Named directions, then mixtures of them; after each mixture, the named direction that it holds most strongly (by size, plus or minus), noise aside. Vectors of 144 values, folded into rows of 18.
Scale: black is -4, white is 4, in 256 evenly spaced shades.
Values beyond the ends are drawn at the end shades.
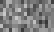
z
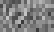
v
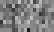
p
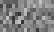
v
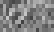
v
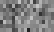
p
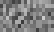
v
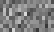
v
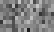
p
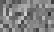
v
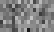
p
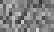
v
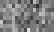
p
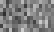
z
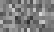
p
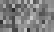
p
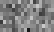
p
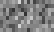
v
